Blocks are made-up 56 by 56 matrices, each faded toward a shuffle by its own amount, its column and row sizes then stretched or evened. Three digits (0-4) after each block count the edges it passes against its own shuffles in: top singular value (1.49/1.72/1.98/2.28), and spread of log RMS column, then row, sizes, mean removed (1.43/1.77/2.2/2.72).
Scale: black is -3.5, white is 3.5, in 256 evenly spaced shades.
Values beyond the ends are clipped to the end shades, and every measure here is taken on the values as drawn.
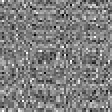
4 1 0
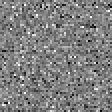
0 0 2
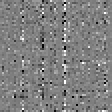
1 4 1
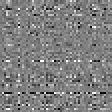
4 3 4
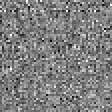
3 0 1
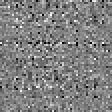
1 2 3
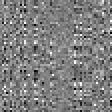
4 4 0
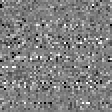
0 0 4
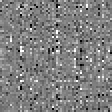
1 4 1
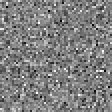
2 0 0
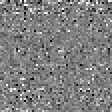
0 0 3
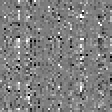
3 4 1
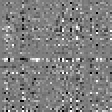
3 4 4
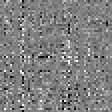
1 4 3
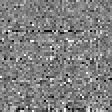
2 0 3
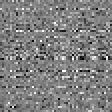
4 0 4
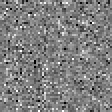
1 1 0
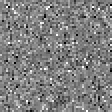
1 1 0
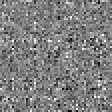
1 3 3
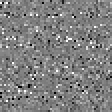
0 0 3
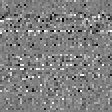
1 0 4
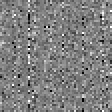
0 4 0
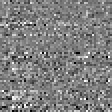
2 1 4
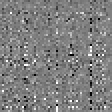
3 3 2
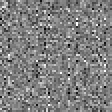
3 3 0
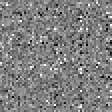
1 2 1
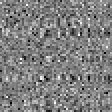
3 1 1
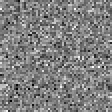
1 0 2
